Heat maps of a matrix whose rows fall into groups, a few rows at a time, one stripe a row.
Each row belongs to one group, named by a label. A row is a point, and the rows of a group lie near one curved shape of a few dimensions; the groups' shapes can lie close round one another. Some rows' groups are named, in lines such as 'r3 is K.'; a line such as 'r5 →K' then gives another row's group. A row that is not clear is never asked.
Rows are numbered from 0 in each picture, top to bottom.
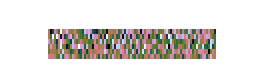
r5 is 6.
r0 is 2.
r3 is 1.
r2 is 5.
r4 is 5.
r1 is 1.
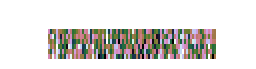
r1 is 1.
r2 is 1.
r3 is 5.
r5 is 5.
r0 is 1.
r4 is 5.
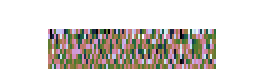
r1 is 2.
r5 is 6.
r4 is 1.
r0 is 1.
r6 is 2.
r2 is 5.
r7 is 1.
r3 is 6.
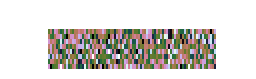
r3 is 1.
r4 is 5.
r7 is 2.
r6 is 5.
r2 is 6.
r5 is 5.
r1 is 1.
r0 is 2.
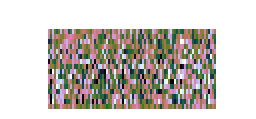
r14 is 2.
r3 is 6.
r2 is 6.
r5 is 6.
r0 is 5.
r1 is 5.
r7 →2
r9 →5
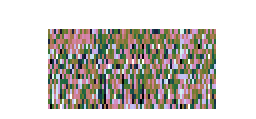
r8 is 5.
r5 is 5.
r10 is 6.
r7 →5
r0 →1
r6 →2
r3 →6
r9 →1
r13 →5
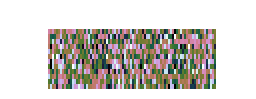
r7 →1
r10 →5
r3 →2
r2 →1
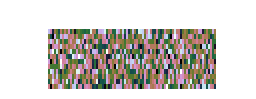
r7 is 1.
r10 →5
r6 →2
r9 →5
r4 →1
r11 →1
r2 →1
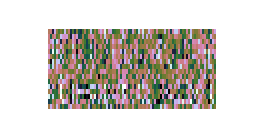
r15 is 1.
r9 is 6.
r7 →5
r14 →6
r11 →6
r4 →2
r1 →6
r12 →1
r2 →2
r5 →6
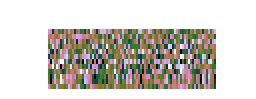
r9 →2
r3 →1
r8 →6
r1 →1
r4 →2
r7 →1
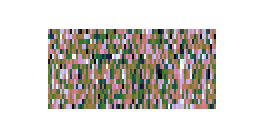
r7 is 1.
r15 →5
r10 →5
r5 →1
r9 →6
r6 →6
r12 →6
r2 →6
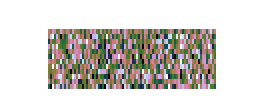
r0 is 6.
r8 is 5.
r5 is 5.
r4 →1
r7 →1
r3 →5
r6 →6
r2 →6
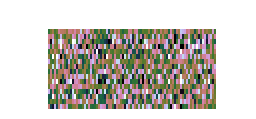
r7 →2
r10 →5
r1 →6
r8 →5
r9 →6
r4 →6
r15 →2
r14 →6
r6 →5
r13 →5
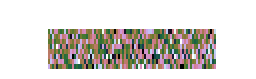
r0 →2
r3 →2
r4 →6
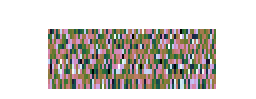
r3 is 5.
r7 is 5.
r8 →1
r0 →2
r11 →1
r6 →6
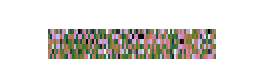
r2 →2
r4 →5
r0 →5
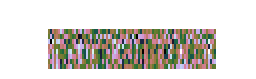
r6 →2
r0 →1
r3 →1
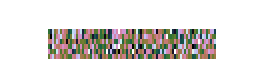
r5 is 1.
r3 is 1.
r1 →1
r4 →1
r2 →2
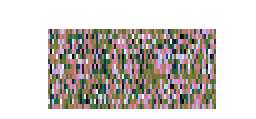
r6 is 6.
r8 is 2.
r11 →1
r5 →5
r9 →1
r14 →6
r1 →2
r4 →2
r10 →5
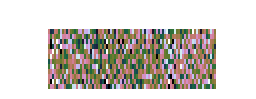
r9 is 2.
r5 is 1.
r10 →1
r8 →5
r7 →1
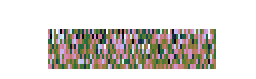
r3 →5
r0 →1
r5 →6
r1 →2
